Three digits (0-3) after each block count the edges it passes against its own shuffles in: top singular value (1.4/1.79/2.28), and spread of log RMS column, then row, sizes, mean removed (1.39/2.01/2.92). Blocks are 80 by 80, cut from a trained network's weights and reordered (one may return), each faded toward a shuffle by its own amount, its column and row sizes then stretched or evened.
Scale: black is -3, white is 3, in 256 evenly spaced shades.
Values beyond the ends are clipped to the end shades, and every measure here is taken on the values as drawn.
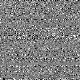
1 0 3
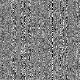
1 3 0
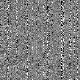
1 3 0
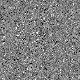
0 1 0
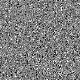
0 2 1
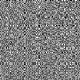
3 2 2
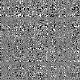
1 3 3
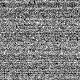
2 1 0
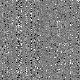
1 3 0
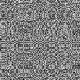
3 0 0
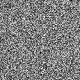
1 0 0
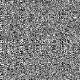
2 2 2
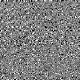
2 1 2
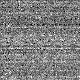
2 1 1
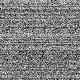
2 0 0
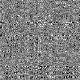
2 0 2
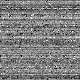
3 0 2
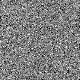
0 0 1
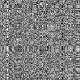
3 2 1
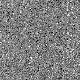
1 1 0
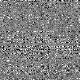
0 1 3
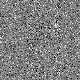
0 1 0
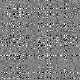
1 3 3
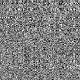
2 0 2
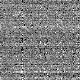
2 2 1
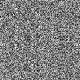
2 0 1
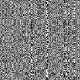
3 3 0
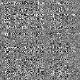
0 3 3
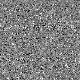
0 0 2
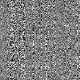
0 3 0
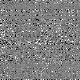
0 2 3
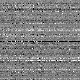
3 1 3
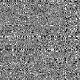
2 1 2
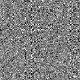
2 2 1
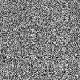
2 0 1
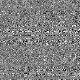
0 2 3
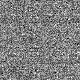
0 1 0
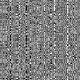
3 3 0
